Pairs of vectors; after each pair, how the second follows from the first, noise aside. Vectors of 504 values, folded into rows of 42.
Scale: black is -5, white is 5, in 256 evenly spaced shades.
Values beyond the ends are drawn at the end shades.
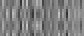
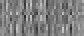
wrapped around.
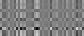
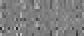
partly zeroed.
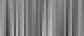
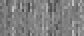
wrapped around, negated, partly zeroed.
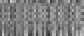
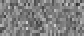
shuffled.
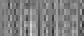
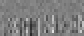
negated, partly zeroed.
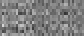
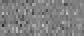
negated, partly zeroed.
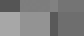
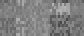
wrapped around, negated, partly zeroed.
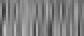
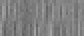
negated, shrunk.
